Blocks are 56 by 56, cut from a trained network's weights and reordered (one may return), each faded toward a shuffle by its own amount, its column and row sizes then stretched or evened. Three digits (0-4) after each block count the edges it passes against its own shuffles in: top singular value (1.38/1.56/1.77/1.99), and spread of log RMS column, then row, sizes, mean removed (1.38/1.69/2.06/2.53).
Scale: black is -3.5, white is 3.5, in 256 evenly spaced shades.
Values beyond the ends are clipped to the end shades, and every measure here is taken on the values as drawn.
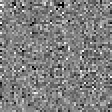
2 3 2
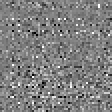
0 3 4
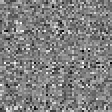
2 1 4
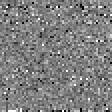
1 0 3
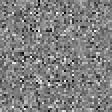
1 3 3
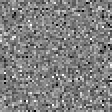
0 2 1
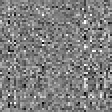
3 3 3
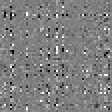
1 4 3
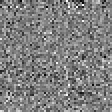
1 1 2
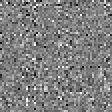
2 3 2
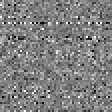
1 2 4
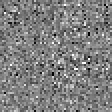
1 3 2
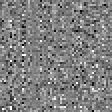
1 4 2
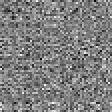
3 0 3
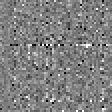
1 3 1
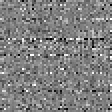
1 2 4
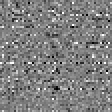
1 2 4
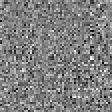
3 3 2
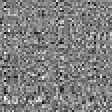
3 3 2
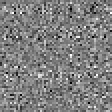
1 3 2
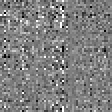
1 4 3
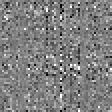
2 4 2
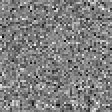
0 0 2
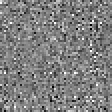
0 3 2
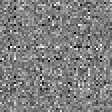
1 3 3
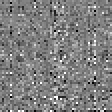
2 4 3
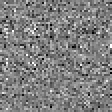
1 2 3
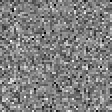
1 1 1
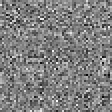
2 2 2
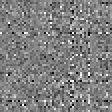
2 3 3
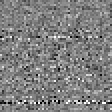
1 1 4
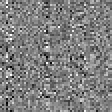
3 3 1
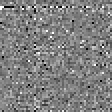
2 2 1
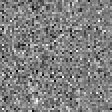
0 3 1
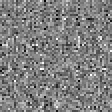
1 2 2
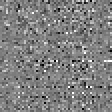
0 3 4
